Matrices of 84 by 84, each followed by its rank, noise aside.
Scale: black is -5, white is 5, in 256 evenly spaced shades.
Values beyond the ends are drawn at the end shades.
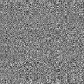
six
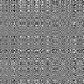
three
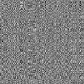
five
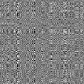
four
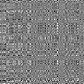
three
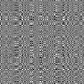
three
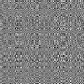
four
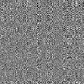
five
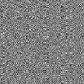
four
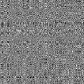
six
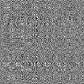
six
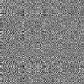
four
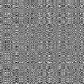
three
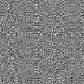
five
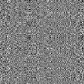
six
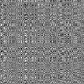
four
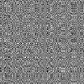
five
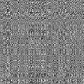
six
